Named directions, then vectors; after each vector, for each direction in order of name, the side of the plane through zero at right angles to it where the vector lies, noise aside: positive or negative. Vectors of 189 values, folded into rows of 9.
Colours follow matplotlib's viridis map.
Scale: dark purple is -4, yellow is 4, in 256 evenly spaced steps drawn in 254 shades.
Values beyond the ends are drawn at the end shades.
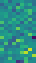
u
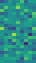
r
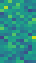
positive, negative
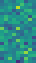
positive, positive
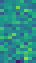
positive, positive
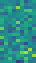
positive, positive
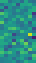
negative, positive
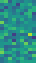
negative, positive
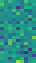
negative, negative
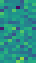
negative, negative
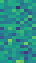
negative, negative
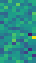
positive, negative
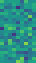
negative, negative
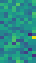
positive, negative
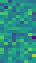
negative, positive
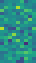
positive, positive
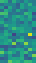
negative, positive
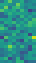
positive, negative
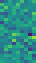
positive, negative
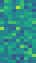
positive, positive
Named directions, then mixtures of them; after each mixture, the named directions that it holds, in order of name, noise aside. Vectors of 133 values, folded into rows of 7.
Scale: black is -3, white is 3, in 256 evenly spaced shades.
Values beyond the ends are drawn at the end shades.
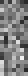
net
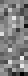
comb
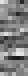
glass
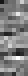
glass.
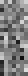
net.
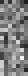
net.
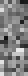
glass, net.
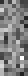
comb, net.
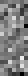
comb.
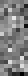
comb.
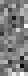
comb.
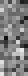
glass, net.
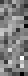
comb, net.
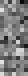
glass, net.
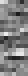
glass.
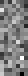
comb, net.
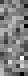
comb, net.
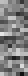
comb, glass.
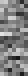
comb, glass.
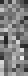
net.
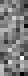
comb, net.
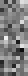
glass, net.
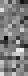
glass, net.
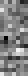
glass, net.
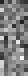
net.
